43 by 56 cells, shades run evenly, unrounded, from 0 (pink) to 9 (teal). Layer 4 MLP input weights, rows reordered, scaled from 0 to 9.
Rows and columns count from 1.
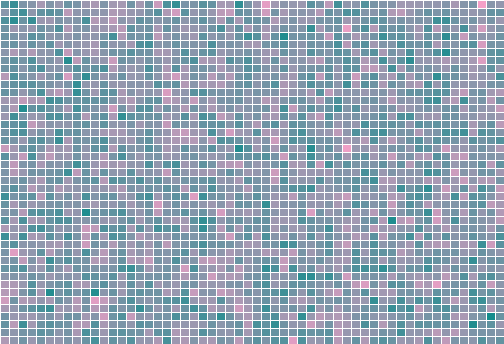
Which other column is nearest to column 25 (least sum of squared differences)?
26
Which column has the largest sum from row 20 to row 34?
30
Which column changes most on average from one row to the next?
49
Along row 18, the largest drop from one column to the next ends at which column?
8
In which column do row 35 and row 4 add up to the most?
35
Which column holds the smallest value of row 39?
27
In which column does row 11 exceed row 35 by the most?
39
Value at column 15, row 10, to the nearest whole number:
4
